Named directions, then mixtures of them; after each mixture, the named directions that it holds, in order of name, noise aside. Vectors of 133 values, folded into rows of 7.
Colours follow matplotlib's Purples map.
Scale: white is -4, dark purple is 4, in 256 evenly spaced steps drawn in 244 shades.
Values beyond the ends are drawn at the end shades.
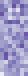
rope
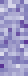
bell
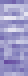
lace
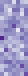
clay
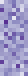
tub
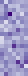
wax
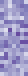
bell, rope.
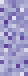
tub.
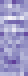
bell, lace, rope.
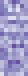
lace, rope, wax.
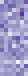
bell, clay, wax.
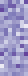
bell.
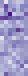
lace, wax.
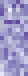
clay, rope.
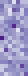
clay.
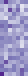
lace, rope, wax.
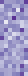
bell, tub.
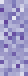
tub.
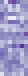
lace, rope, wax.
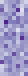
clay, tub.
